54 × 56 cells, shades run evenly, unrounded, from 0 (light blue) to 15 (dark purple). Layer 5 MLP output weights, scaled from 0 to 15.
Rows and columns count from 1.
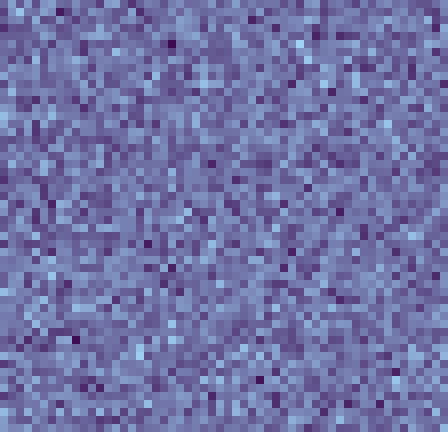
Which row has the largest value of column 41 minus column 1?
52
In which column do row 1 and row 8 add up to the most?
45
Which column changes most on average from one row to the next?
5
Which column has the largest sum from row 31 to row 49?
25
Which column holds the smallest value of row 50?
32
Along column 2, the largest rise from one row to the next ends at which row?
18
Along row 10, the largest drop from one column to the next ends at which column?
20
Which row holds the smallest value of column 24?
27
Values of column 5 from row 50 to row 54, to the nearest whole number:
4 7 7 5 8
